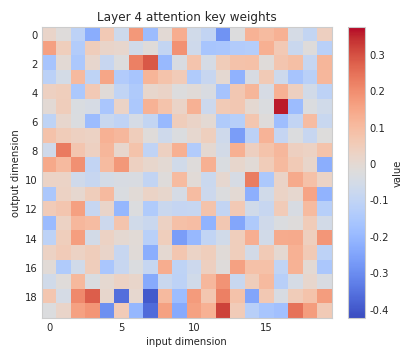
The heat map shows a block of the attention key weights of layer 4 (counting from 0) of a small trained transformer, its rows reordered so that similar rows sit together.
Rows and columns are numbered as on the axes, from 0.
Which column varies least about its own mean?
1
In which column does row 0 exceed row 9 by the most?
19
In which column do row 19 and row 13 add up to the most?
12
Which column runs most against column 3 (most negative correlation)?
14
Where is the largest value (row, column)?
5, 16
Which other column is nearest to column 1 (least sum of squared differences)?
18
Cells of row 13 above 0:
9
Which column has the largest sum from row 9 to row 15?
2
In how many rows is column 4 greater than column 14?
10
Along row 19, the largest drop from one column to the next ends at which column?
4
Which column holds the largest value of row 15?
17
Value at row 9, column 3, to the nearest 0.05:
-0.1
